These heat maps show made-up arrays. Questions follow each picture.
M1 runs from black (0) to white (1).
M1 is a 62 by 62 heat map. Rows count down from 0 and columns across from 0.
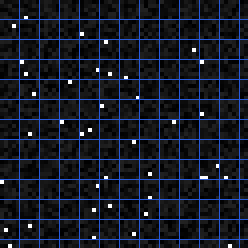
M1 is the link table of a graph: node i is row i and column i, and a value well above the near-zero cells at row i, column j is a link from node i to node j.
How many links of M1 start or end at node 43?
2
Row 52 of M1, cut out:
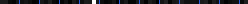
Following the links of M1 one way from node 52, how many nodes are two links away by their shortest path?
1
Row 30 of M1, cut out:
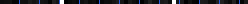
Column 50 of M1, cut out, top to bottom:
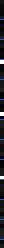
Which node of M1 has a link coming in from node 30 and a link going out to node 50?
node 15
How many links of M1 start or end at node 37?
2
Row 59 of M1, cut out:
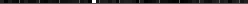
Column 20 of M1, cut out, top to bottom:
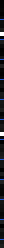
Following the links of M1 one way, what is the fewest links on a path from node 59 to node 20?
3
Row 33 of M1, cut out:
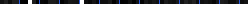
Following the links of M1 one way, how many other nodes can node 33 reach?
5
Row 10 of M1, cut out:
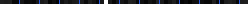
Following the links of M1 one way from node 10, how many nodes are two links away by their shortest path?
1
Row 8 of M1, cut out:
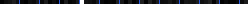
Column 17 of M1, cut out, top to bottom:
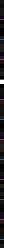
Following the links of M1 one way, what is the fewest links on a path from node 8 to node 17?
2
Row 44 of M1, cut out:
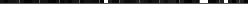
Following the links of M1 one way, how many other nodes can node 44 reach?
7
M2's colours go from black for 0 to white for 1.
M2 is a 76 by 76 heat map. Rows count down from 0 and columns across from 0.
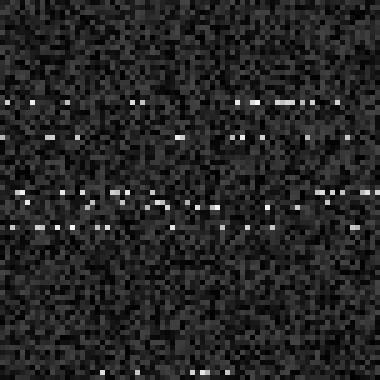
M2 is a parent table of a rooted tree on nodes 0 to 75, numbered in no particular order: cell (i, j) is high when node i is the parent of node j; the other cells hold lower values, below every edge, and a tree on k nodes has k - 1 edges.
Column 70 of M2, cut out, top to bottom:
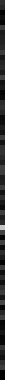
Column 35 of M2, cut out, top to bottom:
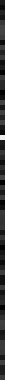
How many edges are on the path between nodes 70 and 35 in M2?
4
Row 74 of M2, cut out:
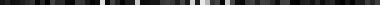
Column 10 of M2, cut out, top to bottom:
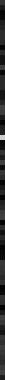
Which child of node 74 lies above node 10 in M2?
27
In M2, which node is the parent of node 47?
20
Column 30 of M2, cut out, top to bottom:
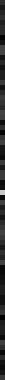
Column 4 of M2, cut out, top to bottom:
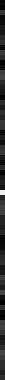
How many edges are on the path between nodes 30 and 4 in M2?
2
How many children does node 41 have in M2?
8
